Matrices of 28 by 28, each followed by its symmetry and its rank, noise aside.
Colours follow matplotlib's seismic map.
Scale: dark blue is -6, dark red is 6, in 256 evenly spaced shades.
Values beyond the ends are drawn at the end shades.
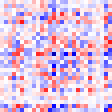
symmetric, rank three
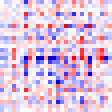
no symmetry, rank three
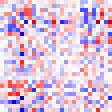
antisymmetric, rank four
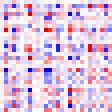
no symmetry, rank three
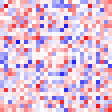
symmetric, rank six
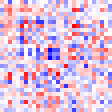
symmetric, rank four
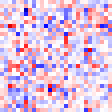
antisymmetric, rank six
